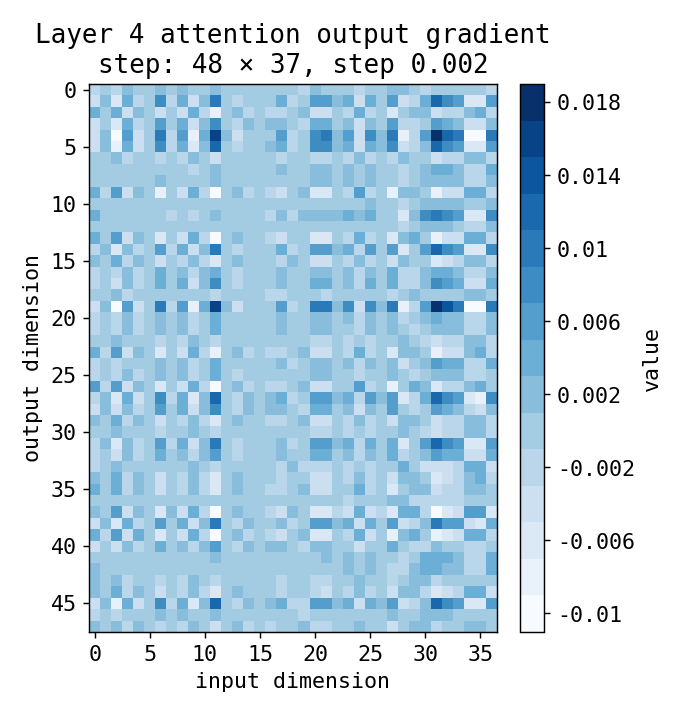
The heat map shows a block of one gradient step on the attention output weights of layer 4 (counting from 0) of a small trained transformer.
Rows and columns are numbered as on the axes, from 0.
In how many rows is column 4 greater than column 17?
17
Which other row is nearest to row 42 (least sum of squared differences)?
41
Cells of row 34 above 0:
10
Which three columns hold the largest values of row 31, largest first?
31, 11, 32
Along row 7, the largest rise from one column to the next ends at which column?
36
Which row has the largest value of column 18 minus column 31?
37
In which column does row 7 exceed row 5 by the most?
2
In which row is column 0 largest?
26
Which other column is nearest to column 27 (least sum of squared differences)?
6
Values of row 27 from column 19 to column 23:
0 0.006 0.006 0.002 0.004
